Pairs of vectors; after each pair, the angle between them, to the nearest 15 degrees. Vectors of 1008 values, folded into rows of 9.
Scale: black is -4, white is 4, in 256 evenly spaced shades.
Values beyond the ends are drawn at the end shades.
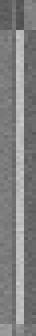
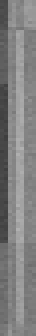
60 degrees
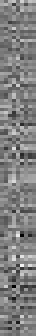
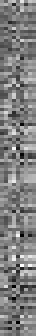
15 degrees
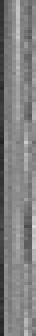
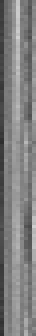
15 degrees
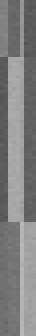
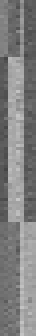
15 degrees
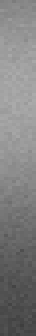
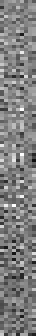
75 degrees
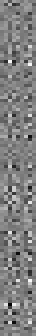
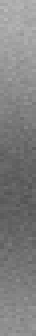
90 degrees
